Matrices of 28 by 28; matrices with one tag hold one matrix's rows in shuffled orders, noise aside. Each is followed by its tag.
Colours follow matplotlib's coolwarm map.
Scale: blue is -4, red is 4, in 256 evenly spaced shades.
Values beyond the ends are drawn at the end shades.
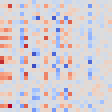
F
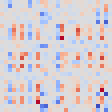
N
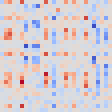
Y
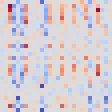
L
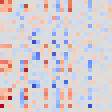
F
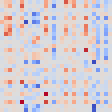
Y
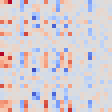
F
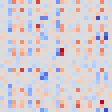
N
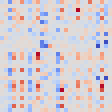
N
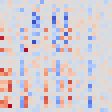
F
